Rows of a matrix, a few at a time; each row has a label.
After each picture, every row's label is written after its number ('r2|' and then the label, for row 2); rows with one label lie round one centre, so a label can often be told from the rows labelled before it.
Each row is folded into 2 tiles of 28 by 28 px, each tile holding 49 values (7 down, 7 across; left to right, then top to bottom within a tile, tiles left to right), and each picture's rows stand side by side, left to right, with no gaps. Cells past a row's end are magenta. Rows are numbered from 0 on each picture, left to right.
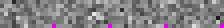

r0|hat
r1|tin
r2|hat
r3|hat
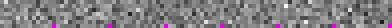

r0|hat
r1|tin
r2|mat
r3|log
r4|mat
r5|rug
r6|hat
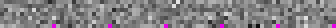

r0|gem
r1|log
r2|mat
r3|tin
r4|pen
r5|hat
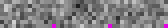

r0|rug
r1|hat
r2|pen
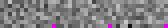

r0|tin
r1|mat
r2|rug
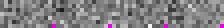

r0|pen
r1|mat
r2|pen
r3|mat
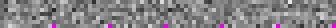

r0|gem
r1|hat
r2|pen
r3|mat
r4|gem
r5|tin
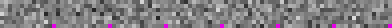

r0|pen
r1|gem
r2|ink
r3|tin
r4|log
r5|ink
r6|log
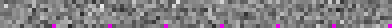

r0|tin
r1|log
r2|mat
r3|tin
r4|rug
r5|pen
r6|mat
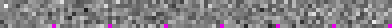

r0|rug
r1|hat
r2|pen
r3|ink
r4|tin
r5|log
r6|log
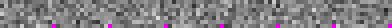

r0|pen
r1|mat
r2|log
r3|ink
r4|pen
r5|gem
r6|gem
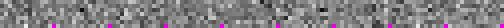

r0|hat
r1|hat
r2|ink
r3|tin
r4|rug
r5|ink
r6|tin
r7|mat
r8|gem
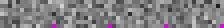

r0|pen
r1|rug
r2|mat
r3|mat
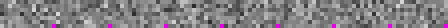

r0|gem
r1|pen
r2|gem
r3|mat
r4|tin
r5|ink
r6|log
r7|tin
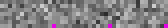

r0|log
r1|tin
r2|ink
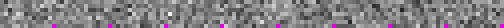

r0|ink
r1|tin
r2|mat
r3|pen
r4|log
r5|rug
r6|hat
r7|hat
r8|tin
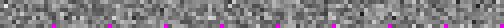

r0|tin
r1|hat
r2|rug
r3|tin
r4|tin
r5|gem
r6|log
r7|pen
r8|pen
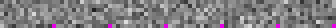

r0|log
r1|tin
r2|rug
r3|log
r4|hat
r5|hat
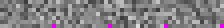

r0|gem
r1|pen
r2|hat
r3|hat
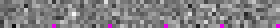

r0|mat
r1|ink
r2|pen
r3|log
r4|rug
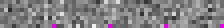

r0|log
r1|pen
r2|hat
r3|ink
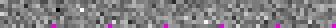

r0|pen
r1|mat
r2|pen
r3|log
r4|tin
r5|log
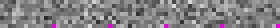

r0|ink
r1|tin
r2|pen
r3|tin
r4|rug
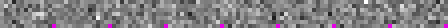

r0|tin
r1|tin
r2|pen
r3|rug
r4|rug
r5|rug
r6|rug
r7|gem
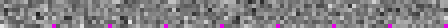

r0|log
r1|hat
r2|hat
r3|hat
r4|hat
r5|pen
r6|gem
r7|gem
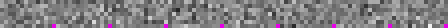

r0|log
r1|log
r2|mat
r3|ink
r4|rug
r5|mat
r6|gem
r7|pen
